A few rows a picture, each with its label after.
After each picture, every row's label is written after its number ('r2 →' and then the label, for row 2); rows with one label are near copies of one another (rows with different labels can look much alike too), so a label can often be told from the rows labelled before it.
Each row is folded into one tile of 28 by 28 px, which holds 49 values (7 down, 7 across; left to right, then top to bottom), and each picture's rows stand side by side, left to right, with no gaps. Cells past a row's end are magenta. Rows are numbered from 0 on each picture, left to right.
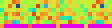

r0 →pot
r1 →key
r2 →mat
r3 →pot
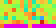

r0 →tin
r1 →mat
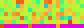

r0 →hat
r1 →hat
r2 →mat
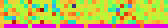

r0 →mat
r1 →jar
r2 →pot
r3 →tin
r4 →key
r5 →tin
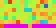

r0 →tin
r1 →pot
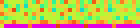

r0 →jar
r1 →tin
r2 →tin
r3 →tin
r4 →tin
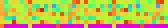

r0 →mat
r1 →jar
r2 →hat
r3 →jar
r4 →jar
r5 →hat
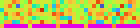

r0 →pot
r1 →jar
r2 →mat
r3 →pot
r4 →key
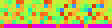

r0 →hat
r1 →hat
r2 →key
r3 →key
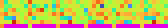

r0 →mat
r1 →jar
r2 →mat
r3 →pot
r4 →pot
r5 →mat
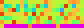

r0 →jar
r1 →key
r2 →key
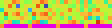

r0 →pot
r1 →pot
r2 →tin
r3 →mat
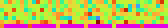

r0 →tin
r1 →tin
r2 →mat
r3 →mat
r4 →jar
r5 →hat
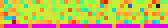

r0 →mat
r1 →tin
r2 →tin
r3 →hat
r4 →pot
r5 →pot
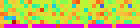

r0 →mat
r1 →jar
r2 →hat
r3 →pot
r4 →pot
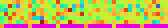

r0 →key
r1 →mat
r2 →jar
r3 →tin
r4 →jar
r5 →pot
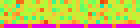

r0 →hat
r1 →tin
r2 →tin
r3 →hat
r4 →tin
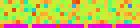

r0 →tin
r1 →key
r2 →hat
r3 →tin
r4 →pot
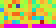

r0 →pot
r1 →mat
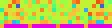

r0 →pot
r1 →tin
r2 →hat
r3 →pot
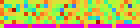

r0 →jar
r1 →key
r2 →key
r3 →mat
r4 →pot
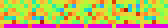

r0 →mat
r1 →mat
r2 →key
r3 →key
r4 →jar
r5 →mat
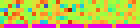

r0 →key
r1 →pot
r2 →jar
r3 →tin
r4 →hat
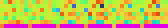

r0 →tin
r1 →tin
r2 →pot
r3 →pot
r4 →pot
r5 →pot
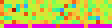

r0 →jar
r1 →tin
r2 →key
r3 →mat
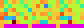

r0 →mat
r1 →pot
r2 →mat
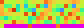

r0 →jar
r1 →key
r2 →key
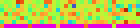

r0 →hat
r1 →hat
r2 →pot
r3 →tin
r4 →jar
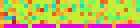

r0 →mat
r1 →jar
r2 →jar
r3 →hat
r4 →tin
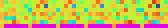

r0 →mat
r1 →pot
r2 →pot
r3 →pot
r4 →tin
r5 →pot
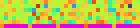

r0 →tin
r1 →key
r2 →pot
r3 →tin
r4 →pot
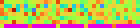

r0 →jar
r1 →key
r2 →jar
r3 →pot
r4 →tin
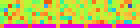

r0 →key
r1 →hat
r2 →mat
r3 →tin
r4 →pot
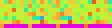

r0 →tin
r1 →mat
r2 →mat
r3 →tin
